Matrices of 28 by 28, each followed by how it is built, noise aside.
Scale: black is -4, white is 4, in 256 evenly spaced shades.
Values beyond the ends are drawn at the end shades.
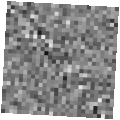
banded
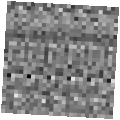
repeating columns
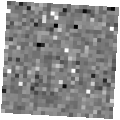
sparse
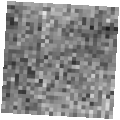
smooth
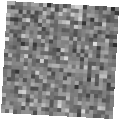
blocks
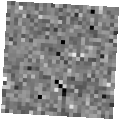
sparse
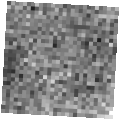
smooth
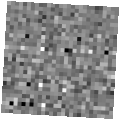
uneven rows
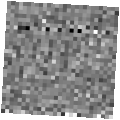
uneven rows
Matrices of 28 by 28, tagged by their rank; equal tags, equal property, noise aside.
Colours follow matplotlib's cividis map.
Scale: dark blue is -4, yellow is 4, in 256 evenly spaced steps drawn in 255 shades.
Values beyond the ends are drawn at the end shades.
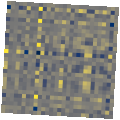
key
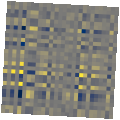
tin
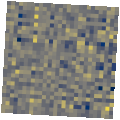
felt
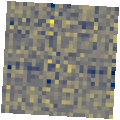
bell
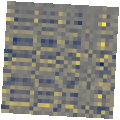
key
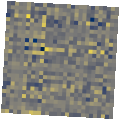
felt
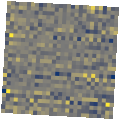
bell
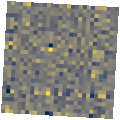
bell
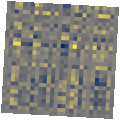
key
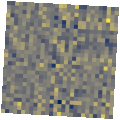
bell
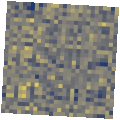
felt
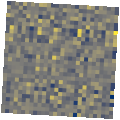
bell
